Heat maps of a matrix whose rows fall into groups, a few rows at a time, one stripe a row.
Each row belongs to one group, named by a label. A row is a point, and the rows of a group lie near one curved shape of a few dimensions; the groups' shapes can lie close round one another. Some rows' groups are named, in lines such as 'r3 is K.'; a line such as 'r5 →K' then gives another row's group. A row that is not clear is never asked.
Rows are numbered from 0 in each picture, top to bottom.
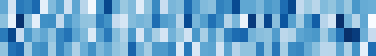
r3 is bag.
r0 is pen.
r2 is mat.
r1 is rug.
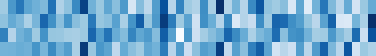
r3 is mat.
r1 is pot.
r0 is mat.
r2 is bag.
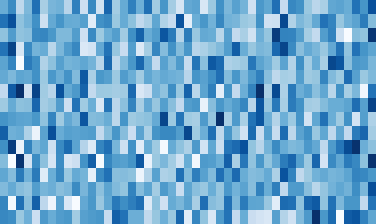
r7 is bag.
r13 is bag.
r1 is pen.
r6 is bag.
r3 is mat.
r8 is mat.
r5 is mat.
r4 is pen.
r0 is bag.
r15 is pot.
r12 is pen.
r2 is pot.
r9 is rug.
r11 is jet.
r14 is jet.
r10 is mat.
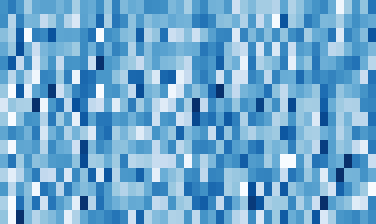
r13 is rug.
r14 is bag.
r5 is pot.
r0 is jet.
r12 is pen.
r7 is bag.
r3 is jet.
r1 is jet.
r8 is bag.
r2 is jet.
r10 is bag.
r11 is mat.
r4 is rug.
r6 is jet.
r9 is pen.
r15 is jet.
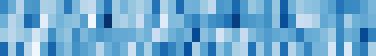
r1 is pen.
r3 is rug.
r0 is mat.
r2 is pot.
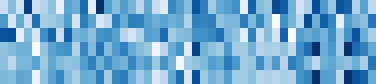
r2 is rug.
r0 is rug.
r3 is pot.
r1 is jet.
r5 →pot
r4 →bag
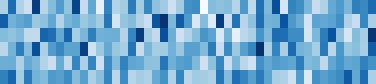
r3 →bag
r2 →pot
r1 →mat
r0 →bag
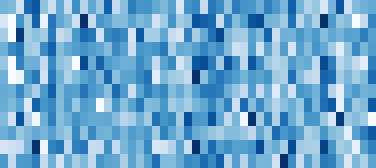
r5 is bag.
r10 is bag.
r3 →jet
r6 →jet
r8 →rug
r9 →pot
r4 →bag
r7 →jet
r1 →bag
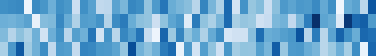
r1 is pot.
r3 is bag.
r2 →pen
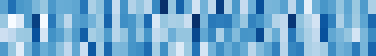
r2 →bag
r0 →mat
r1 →bag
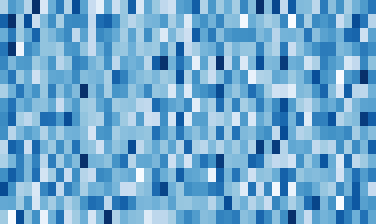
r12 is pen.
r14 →pot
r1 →rug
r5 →pot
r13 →rug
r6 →mat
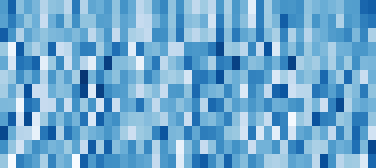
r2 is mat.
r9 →rug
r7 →pen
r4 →pen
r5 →mat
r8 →rug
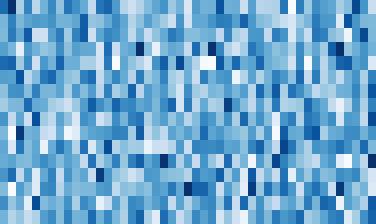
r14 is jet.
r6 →bag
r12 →rug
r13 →rug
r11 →pot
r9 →jet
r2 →rug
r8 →jet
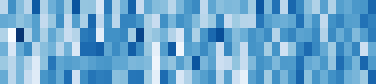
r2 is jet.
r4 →pot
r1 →pen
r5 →pot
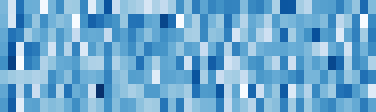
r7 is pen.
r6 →rug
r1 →bag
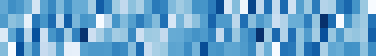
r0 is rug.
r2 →bag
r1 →jet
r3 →jet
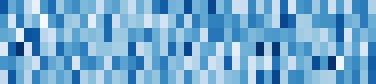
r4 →pot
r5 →bag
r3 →bag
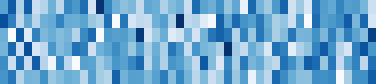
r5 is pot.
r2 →jet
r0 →rug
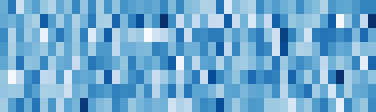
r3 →mat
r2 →pen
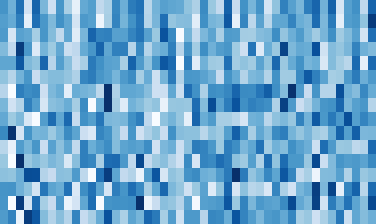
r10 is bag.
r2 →bag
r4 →bag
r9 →mat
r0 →jet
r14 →jet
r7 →pen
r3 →jet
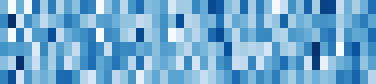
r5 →mat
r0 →jet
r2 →jet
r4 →jet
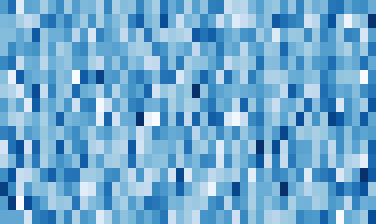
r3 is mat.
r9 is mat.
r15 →jet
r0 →pen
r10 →bag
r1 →pot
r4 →pen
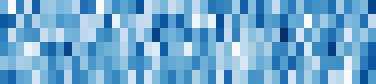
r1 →mat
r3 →pot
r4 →pot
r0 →jet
